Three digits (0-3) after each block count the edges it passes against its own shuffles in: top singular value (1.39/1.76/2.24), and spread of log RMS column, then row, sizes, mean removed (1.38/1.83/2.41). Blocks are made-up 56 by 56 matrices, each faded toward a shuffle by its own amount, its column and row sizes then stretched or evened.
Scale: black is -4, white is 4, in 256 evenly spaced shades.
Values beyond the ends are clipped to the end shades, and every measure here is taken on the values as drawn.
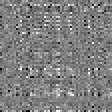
3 2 3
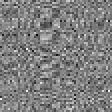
3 0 1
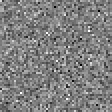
1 0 0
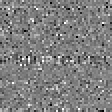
2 0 2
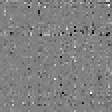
1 2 2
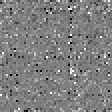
0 2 2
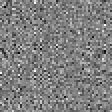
2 2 0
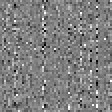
2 3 0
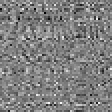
2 0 3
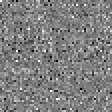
1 0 2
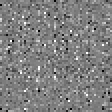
1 2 1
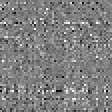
2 1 3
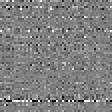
3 1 3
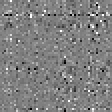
2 2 2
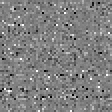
0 0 2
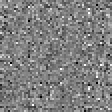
1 2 1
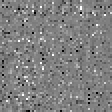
0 2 1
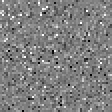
0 0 0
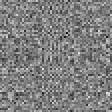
3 1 1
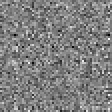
1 1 1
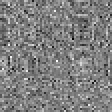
2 1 1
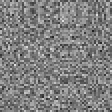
3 0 0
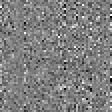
2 3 0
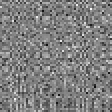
3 1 0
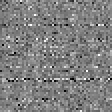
2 0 3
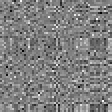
3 1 0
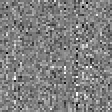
0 3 0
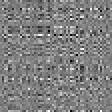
3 3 3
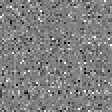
1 0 2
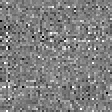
2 1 2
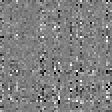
1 3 2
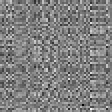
3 3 0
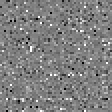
1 0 1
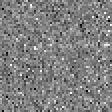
1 0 0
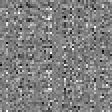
2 3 0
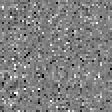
1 1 0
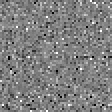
0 0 1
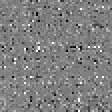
0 2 2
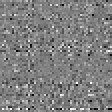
2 1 3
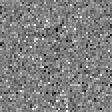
0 0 0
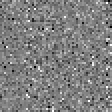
0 1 0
